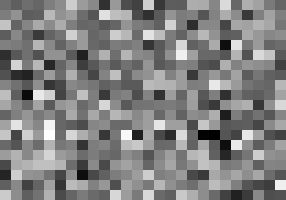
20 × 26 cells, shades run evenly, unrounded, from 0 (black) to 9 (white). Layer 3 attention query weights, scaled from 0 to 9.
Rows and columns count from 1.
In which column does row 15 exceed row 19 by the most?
22
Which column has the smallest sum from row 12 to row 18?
21
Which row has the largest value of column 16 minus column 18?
3
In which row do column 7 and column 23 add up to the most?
14
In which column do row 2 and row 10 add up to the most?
5
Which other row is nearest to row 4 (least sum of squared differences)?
12
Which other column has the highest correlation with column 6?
25
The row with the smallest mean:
7
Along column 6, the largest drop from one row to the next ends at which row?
18
